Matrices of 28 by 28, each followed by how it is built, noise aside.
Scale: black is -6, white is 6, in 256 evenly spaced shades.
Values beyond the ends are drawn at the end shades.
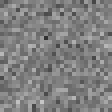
repeating rows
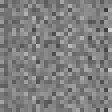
repeating rows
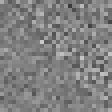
upper triangular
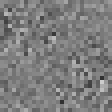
block diagonal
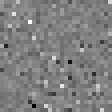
sparse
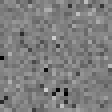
sparse
